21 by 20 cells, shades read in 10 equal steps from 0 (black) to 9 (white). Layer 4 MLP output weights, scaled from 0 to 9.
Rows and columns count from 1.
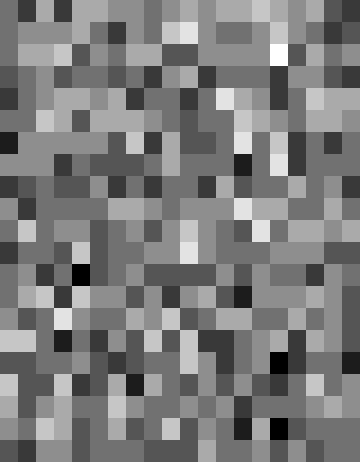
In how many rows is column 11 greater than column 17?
11
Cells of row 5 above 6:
2
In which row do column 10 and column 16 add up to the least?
17
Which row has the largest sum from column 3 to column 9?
6
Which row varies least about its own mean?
21
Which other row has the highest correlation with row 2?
12
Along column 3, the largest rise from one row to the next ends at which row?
14
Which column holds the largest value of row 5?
13
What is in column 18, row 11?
6
